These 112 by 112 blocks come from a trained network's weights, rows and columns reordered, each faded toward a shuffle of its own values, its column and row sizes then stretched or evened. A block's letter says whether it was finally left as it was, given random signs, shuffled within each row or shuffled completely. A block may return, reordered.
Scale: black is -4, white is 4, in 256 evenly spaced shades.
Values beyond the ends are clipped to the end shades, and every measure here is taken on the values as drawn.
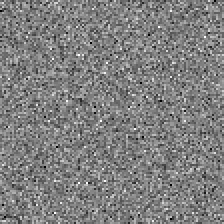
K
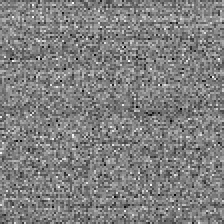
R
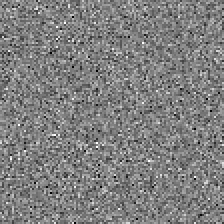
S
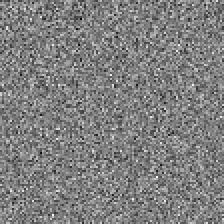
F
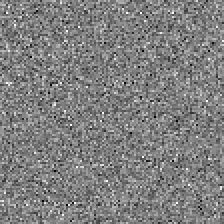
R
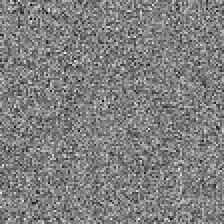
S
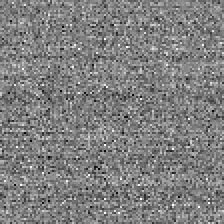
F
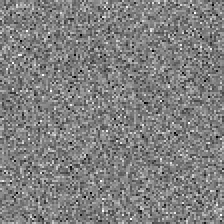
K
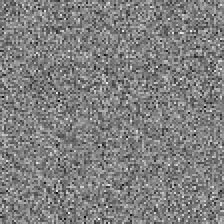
S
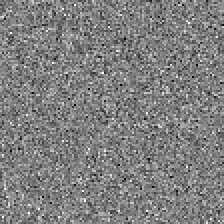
K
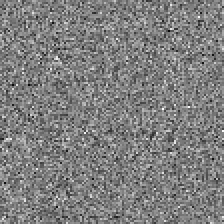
S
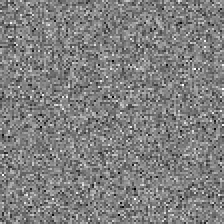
R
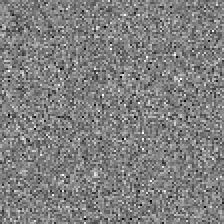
S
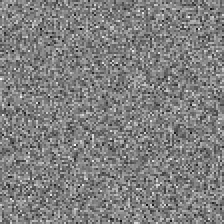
R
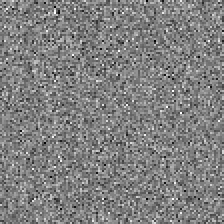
S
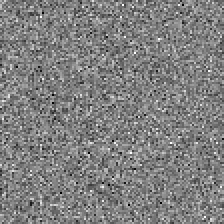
S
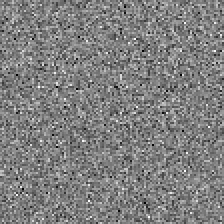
S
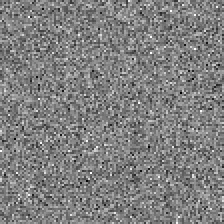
K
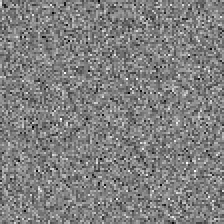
R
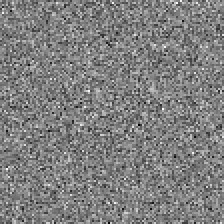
R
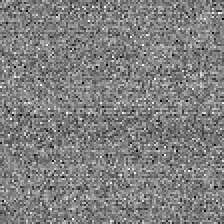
R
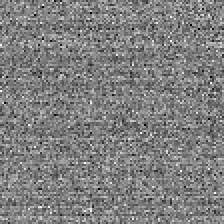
F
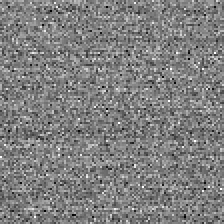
R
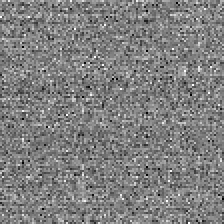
F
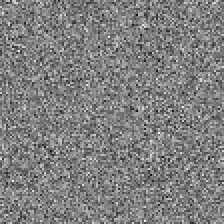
S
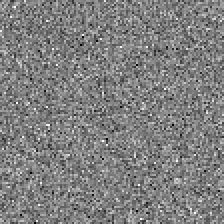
K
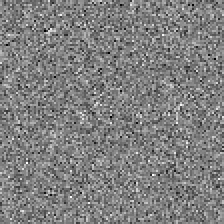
S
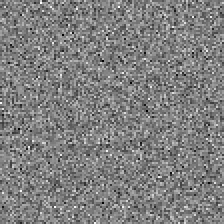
K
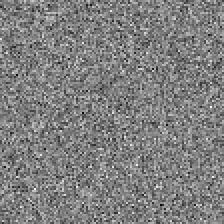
R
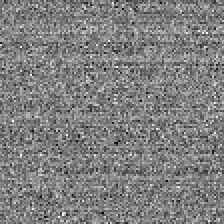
F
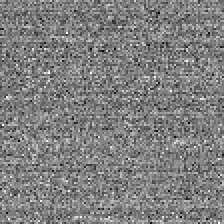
R
